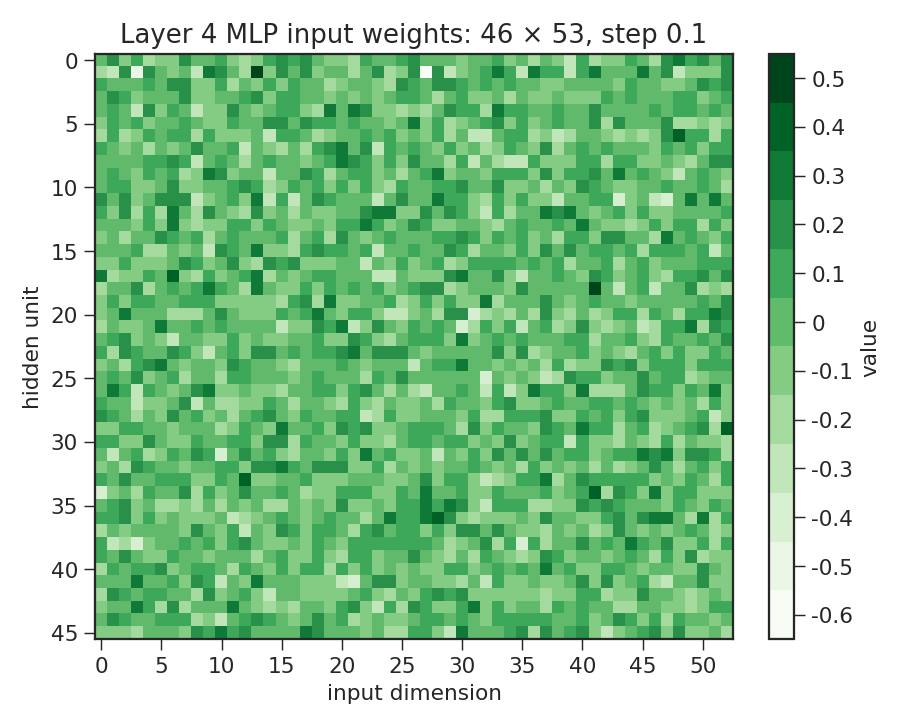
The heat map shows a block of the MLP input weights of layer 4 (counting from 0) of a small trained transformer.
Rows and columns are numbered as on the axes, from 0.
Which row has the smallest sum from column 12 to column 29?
27
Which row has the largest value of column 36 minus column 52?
26
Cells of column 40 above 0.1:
10
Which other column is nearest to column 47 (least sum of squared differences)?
44
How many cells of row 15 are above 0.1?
6
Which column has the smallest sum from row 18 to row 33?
32
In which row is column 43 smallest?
11
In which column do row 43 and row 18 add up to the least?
43
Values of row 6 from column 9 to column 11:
0.1 -0.1 -0.1
